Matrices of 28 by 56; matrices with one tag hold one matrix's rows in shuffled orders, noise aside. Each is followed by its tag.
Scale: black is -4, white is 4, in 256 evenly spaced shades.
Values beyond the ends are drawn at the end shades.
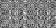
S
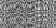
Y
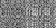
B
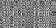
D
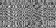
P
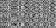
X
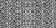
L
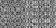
B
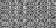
S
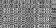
D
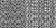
B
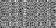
S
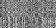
P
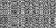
X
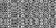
X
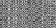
P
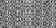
L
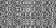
L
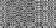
Y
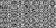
X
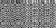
B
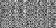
S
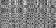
S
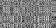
D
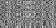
L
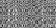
P
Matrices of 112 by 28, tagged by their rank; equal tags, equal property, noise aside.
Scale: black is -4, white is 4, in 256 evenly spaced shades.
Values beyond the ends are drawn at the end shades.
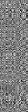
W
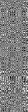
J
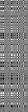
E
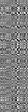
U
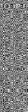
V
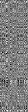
W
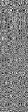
W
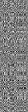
W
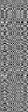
U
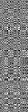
U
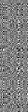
W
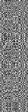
W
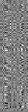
W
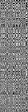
J
